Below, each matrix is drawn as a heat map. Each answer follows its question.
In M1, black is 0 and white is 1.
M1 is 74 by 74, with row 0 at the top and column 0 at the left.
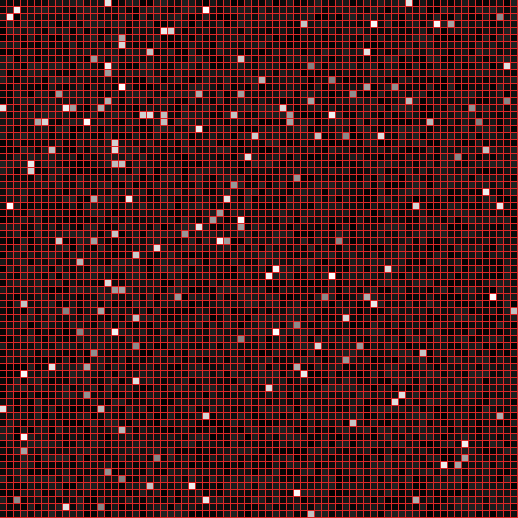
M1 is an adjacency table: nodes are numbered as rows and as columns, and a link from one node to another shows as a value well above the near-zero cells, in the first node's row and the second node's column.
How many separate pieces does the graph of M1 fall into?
7
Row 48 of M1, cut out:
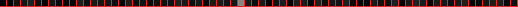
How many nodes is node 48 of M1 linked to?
1
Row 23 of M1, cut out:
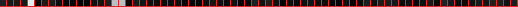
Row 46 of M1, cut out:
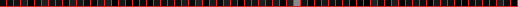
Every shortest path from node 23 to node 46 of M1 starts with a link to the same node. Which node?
node 17
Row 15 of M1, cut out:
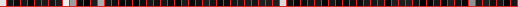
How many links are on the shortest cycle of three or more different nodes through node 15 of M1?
4
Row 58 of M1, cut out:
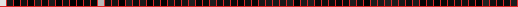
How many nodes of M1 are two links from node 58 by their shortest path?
3
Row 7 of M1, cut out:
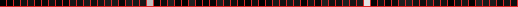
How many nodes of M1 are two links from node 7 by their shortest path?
4
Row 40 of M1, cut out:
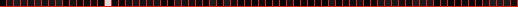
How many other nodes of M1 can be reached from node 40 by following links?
10
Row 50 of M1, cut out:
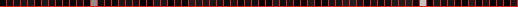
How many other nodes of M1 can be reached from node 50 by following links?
10
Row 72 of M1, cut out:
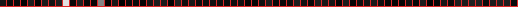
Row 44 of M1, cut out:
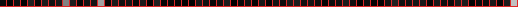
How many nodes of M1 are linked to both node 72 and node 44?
2
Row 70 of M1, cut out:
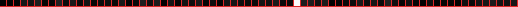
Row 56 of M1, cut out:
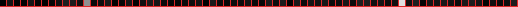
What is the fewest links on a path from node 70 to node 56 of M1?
4
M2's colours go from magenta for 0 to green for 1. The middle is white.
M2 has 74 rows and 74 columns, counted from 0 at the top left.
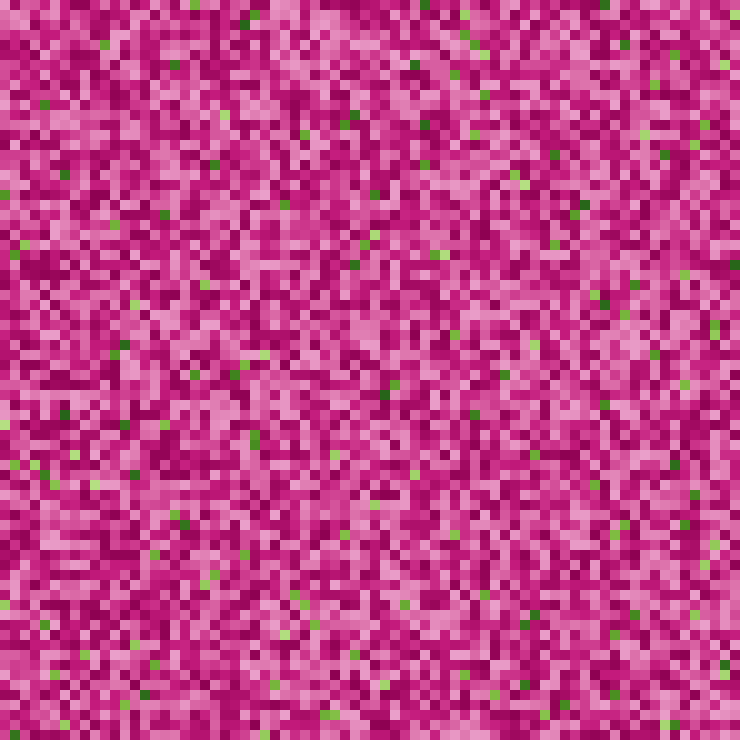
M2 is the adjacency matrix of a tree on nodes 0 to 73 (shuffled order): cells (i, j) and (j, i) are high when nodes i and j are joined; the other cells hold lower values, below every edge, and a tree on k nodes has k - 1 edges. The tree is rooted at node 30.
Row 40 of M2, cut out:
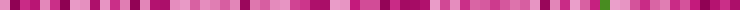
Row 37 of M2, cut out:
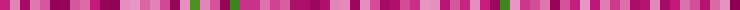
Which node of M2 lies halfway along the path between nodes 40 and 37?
0
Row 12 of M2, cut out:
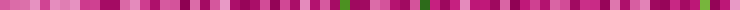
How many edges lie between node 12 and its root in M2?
4
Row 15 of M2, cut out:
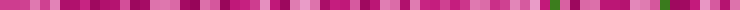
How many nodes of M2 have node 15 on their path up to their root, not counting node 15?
4
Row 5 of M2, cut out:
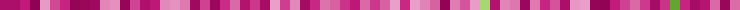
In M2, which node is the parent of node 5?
67
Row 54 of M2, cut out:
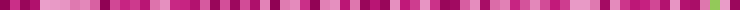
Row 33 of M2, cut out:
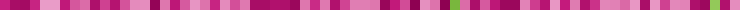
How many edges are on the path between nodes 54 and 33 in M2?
2
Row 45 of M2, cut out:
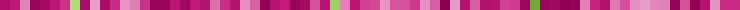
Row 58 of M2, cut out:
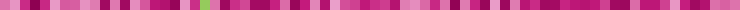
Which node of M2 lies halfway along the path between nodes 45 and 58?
63
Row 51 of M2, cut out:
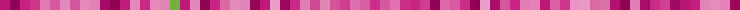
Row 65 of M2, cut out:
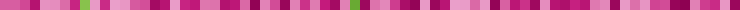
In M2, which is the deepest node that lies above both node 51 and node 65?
6
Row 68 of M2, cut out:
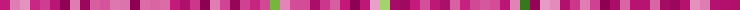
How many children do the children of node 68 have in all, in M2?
1
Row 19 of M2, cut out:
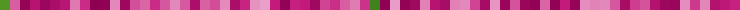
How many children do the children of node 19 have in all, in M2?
2
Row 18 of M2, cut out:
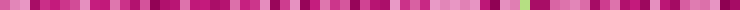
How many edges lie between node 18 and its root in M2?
6
